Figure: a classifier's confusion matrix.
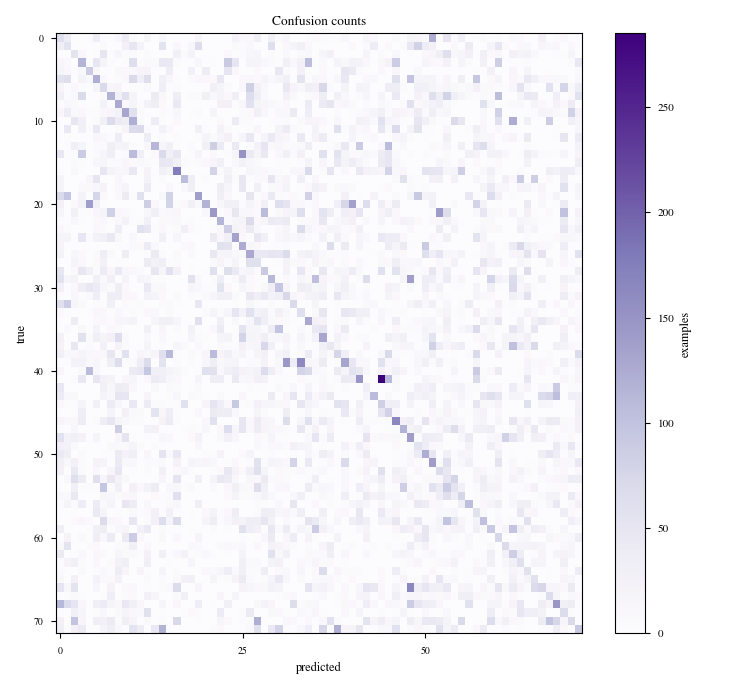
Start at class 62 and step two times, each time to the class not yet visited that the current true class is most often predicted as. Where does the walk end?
48
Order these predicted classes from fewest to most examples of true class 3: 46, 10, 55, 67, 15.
67, 55, 15, 10, 46
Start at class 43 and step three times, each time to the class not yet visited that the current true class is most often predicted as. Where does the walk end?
51
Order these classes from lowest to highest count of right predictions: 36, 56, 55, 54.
54, 55, 56, 36
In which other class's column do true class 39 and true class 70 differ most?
33
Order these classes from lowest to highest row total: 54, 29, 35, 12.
12, 35, 54, 29
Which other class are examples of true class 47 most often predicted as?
8
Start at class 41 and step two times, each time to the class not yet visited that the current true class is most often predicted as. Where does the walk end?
24
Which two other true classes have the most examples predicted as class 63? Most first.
17, 25
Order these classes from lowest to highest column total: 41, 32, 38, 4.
4, 32, 38, 41
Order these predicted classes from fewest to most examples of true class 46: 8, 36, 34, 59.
59, 8, 36, 34
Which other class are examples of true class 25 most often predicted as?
50
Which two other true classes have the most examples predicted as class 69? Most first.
21, 6
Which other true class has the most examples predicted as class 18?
29
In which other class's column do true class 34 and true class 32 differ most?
1
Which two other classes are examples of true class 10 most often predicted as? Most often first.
62, 67
